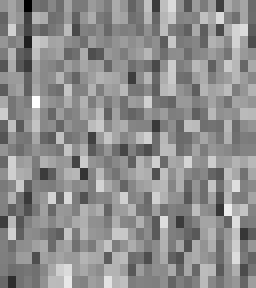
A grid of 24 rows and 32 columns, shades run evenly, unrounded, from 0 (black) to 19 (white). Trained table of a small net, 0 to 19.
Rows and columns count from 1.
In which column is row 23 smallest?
31
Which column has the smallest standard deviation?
15
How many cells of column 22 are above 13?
7
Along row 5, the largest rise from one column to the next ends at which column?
5
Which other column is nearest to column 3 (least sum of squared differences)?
23
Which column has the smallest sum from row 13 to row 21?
28
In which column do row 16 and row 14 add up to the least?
10
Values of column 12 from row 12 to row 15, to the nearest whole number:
5 7 11 10
